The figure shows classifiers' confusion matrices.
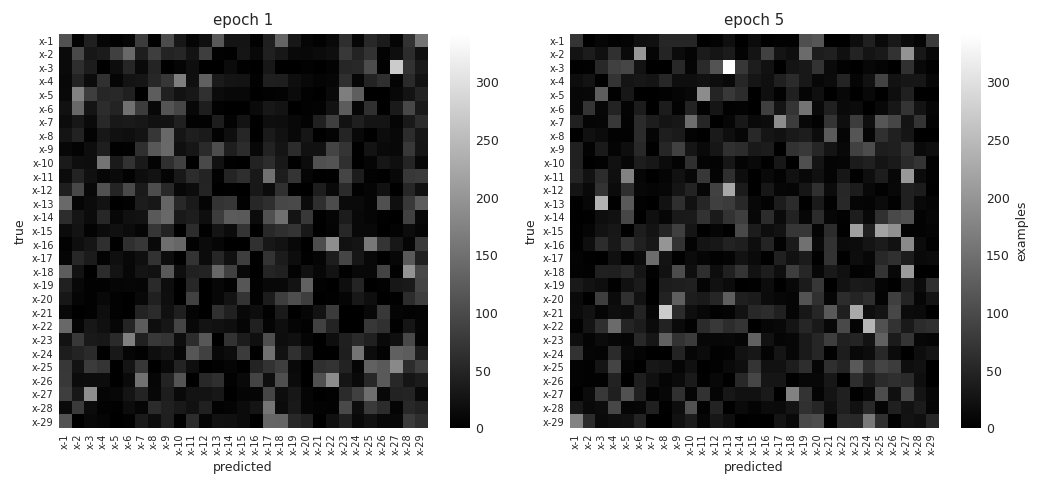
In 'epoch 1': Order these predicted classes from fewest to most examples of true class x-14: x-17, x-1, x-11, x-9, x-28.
x-11, x-1, x-28, x-17, x-9
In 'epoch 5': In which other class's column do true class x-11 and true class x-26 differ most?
x-5
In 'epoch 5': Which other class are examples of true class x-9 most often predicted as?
x-24
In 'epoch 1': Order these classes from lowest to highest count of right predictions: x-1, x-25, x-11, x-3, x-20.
x-3, x-11, x-20, x-1, x-25
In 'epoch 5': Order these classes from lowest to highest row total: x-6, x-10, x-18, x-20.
x-10, x-6, x-18, x-20
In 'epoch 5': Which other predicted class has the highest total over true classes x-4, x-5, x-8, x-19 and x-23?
x-25
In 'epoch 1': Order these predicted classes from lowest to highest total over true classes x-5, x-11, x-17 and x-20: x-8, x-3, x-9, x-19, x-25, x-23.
x-25, x-9, x-3, x-19, x-8, x-23
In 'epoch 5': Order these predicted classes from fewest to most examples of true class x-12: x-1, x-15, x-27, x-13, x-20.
x-15, x-1, x-27, x-20, x-13
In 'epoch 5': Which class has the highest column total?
x-27
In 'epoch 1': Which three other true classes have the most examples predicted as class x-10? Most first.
x-4, x-16, x-26
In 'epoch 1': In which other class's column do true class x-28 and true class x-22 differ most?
x-17
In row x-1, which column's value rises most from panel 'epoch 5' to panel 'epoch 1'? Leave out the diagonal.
x-18
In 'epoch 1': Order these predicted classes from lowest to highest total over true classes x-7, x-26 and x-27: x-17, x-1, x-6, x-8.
x-8, x-6, x-17, x-1
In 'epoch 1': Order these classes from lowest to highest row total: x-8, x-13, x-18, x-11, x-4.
x-8, x-11, x-4, x-18, x-13
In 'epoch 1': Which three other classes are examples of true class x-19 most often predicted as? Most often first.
x-20, x-15, x-29
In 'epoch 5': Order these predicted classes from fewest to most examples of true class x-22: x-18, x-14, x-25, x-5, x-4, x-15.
x-15, x-18, x-5, x-14, x-25, x-4
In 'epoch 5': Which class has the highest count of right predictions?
x-21
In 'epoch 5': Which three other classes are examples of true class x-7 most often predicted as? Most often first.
x-17, x-10, x-25
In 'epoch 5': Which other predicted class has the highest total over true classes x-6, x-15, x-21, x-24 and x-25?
x-23
